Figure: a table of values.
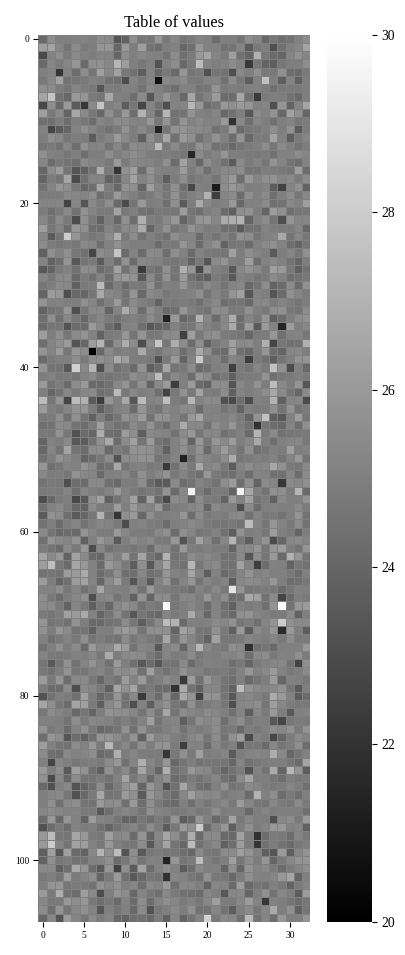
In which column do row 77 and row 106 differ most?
13
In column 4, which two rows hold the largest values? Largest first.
40, 44
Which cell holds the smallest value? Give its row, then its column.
38, 6
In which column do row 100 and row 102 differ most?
19
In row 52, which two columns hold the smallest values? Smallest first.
15, 23
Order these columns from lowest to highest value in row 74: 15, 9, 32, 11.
11, 15, 32, 9
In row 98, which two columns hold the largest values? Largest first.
1, 18
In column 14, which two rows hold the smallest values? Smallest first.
5, 11
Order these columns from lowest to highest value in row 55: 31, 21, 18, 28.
21, 28, 31, 18
